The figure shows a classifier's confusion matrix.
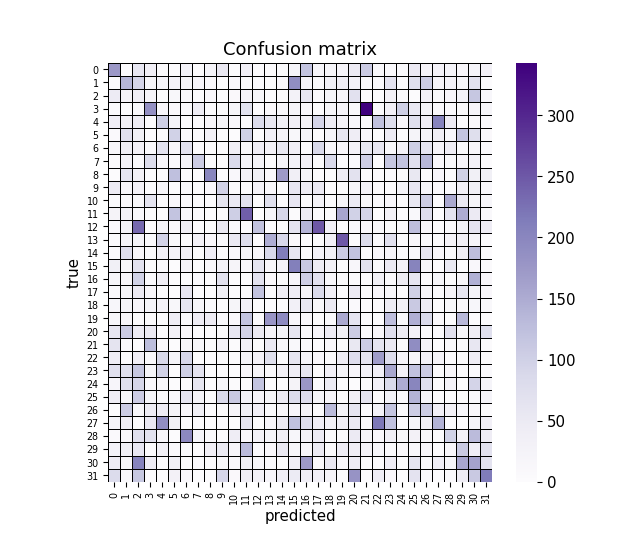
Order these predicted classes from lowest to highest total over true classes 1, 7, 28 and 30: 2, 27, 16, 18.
27, 18, 16, 2
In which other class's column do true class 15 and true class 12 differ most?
17
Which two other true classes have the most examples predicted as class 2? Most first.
12, 30
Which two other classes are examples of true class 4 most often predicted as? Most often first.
27, 22
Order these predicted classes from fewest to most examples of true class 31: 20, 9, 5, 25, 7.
7, 5, 25, 9, 20
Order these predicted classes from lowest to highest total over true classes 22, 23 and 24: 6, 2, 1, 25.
1, 6, 2, 25
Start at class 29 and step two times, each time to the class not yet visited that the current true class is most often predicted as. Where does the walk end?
19
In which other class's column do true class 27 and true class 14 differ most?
22
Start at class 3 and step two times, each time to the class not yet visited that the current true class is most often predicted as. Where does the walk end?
25
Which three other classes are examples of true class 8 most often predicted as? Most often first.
14, 5, 29
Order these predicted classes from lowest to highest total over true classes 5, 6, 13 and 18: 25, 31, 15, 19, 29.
31, 15, 29, 25, 19
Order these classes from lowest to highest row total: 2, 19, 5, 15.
2, 5, 15, 19
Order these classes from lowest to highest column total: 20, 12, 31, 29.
31, 12, 29, 20
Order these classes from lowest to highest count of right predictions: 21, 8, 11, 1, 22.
21, 1, 22, 8, 11
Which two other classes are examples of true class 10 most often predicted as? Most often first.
28, 26
